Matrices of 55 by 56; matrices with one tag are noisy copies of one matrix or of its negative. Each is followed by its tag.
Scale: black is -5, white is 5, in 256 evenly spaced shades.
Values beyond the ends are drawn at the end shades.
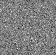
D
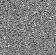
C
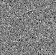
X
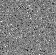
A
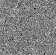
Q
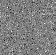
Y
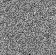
C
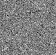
Y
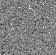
A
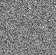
A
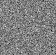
D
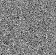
X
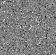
X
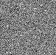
Q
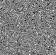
C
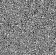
C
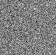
Q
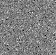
X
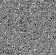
C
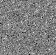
C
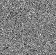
Y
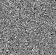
Q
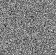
D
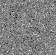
D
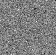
Q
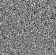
C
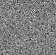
D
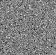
A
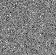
Y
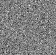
A
